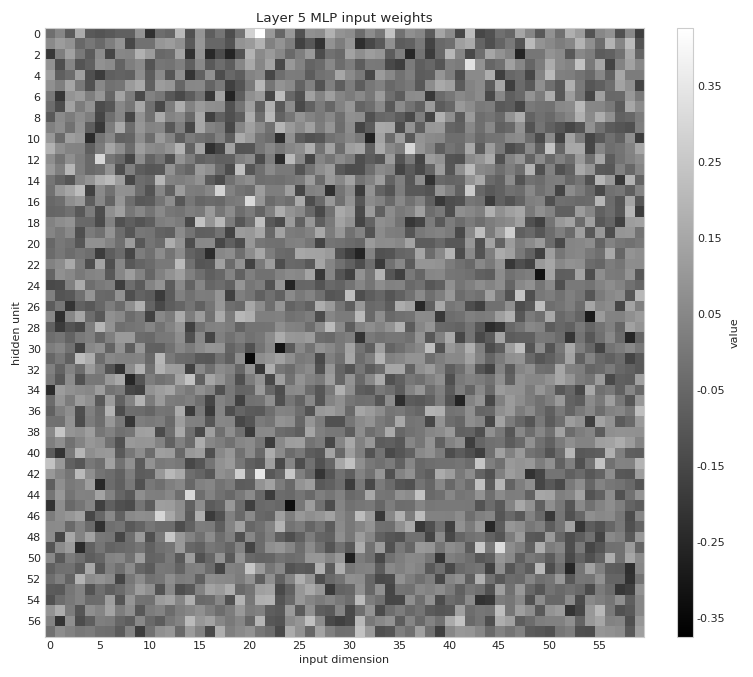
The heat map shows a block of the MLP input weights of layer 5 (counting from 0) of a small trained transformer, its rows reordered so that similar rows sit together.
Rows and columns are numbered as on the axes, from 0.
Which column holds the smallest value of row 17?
59
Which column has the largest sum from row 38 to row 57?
31
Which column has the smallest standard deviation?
10
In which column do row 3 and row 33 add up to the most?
42
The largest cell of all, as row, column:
0, 21
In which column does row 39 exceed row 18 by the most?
57
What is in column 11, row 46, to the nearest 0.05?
0.3
